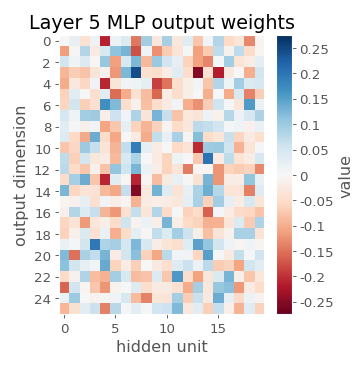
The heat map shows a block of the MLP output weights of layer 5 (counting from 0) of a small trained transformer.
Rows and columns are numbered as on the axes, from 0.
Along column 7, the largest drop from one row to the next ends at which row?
13
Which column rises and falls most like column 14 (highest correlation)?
0
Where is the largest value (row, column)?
3, 7
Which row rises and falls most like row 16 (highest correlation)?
2
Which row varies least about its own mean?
15
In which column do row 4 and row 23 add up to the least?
4
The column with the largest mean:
6
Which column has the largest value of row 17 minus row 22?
10
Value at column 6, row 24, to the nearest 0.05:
0.05
